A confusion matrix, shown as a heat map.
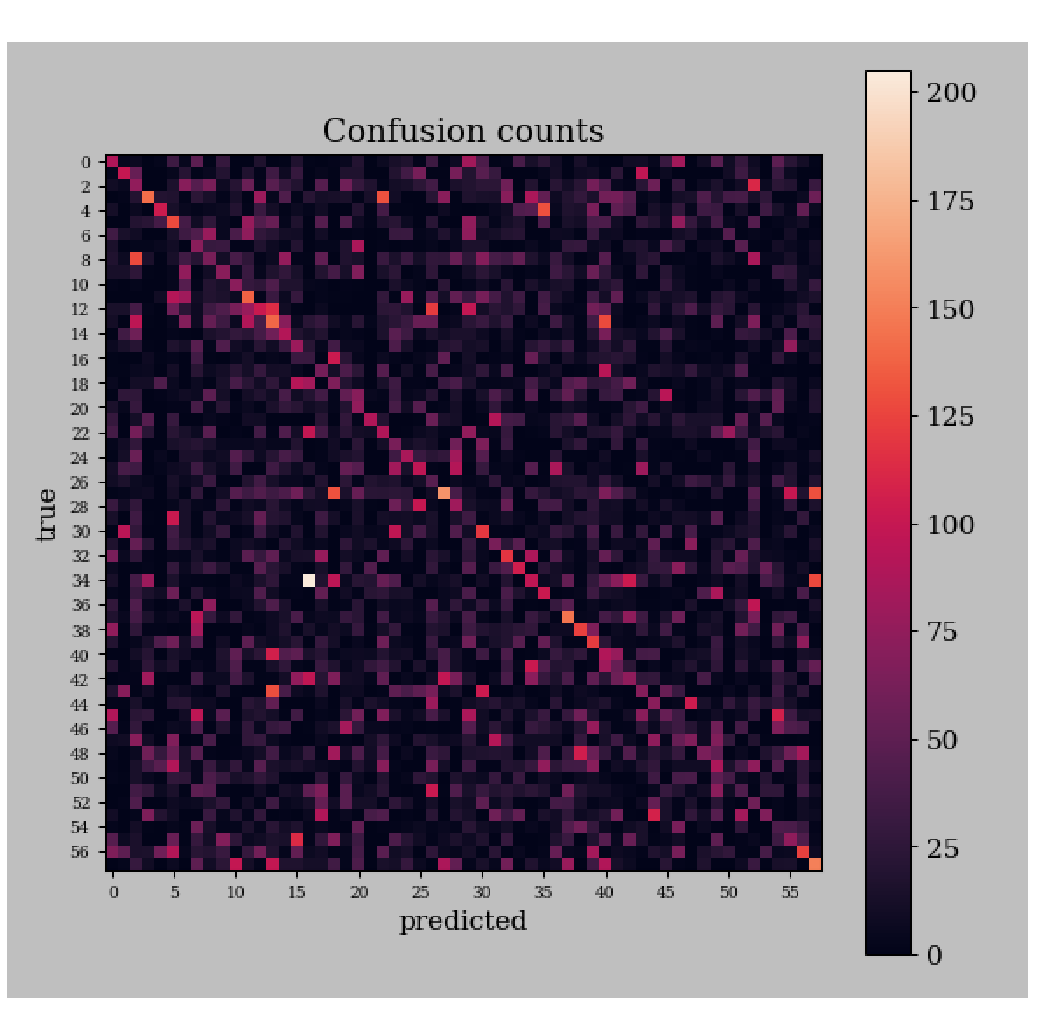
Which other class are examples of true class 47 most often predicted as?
31
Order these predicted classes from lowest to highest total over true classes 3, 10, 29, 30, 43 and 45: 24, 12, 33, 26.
33, 24, 26, 12
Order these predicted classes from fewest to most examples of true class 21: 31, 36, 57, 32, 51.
57, 36, 32, 51, 31
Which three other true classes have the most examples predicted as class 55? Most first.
27, 15, 48
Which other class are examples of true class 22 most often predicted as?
16
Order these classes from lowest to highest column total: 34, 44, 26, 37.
44, 34, 37, 26
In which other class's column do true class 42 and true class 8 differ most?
2
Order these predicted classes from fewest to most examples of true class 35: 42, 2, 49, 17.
42, 2, 17, 49
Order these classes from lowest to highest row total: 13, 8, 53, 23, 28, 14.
23, 28, 14, 53, 8, 13
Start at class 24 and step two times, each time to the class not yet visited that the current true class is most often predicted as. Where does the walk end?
25
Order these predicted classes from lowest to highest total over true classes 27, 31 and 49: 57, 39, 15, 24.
24, 15, 39, 57
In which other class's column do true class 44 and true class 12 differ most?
29
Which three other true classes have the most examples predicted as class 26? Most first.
12, 51, 44
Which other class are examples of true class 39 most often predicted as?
56
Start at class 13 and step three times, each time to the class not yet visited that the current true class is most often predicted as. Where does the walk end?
34
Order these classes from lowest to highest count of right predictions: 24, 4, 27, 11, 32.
24, 4, 32, 11, 27
